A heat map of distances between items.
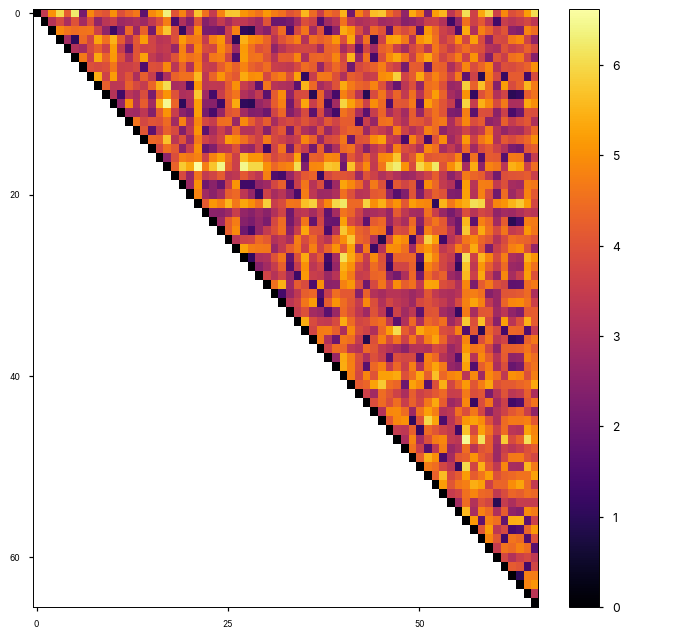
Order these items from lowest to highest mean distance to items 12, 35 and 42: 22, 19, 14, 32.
22, 32, 14, 19
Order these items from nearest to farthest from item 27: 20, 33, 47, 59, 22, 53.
33, 22, 20, 53, 47, 59
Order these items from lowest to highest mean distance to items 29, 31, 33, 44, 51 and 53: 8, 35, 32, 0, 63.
32, 8, 63, 35, 0
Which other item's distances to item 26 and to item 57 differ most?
3
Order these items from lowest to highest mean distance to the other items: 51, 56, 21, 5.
5, 51, 56, 21
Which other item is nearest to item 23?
62
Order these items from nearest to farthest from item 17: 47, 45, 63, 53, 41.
53, 45, 63, 41, 47
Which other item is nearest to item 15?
30
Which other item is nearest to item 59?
65
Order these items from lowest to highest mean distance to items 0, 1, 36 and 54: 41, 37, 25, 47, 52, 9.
9, 37, 41, 47, 25, 52
